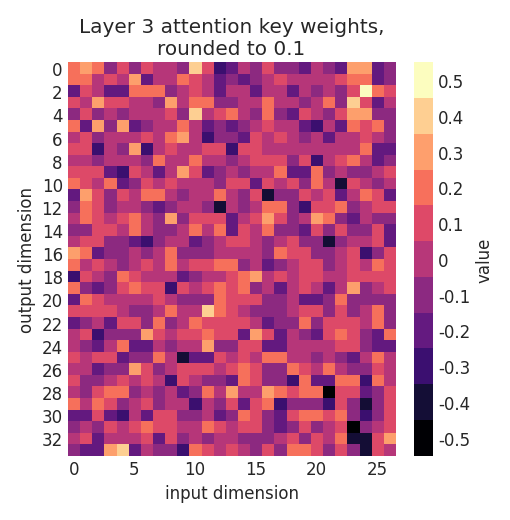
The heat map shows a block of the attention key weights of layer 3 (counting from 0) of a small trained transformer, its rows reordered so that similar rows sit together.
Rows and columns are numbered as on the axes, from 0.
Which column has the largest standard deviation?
24
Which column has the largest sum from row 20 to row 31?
22
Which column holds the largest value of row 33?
4
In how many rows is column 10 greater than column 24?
21
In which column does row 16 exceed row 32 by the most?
23
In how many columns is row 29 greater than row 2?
11
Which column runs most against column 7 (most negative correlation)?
20
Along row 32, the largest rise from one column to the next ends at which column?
25
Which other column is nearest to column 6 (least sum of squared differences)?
26
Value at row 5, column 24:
0.1
